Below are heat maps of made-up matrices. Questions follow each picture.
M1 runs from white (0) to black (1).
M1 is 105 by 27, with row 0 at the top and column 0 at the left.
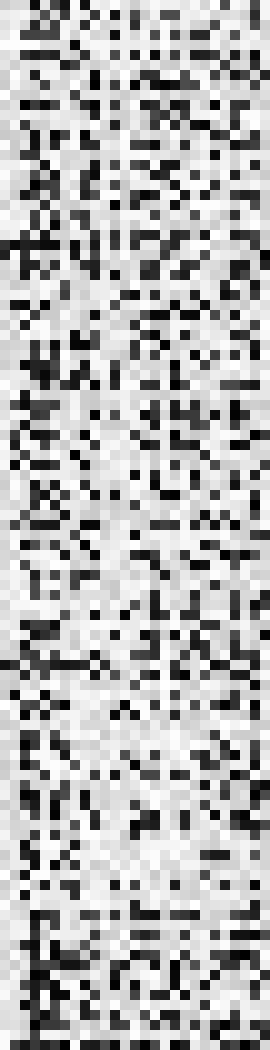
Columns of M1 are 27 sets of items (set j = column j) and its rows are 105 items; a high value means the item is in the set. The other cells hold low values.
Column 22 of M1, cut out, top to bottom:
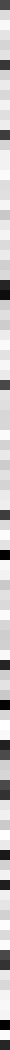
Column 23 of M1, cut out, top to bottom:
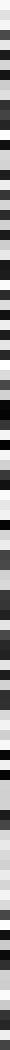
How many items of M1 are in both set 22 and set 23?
9
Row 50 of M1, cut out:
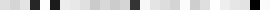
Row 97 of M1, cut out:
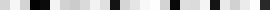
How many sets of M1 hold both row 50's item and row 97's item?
1
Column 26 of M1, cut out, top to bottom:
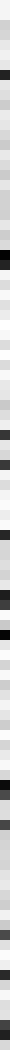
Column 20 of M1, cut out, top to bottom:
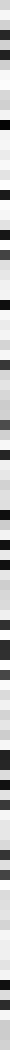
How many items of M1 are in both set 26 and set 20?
2
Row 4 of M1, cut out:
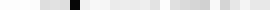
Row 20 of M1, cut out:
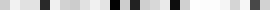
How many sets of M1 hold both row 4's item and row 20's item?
0
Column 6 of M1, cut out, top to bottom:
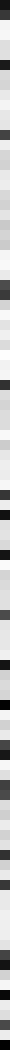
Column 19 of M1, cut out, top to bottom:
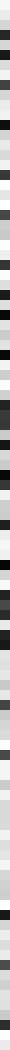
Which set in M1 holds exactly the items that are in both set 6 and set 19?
12
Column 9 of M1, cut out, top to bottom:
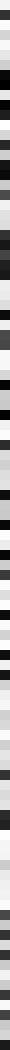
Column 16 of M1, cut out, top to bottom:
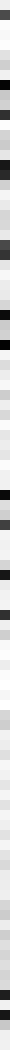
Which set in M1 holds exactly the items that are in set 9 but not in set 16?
24
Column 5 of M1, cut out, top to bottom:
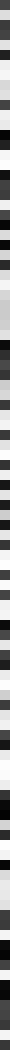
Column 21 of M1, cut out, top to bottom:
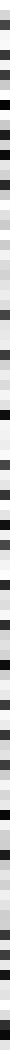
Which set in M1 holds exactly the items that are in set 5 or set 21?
3
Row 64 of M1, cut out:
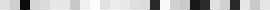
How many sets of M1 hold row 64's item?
5
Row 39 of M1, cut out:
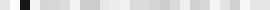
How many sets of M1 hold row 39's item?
1
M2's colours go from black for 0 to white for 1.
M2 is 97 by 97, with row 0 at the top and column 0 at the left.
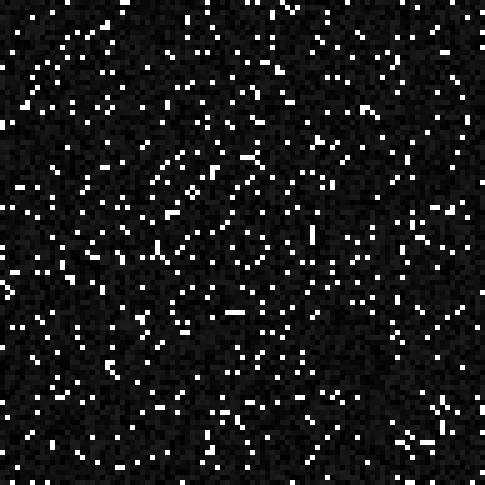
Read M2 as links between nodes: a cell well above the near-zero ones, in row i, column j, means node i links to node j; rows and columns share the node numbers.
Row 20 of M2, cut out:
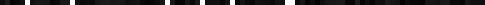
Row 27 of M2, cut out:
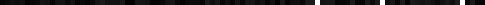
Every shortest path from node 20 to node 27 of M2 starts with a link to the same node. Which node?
node 40
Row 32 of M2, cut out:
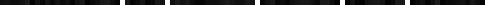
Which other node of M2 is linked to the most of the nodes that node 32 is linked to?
node 52
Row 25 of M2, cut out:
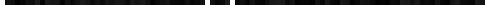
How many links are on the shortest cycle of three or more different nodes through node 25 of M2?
3
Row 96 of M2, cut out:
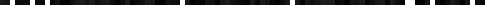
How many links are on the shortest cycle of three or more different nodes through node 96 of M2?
3
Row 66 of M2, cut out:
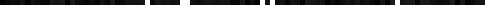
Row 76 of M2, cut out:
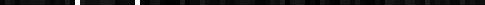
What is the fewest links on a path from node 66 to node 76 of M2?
5
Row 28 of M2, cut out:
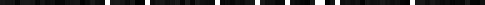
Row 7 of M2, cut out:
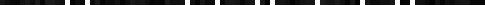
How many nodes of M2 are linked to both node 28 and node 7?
4
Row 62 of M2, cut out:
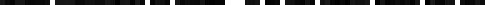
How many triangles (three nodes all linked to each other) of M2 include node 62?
5
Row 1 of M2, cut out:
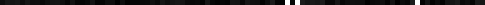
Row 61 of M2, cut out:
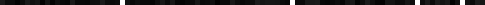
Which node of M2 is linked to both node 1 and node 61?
node 83
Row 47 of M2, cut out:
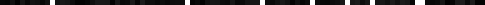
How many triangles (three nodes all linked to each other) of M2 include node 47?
4
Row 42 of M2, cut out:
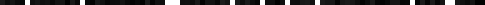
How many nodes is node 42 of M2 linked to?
12
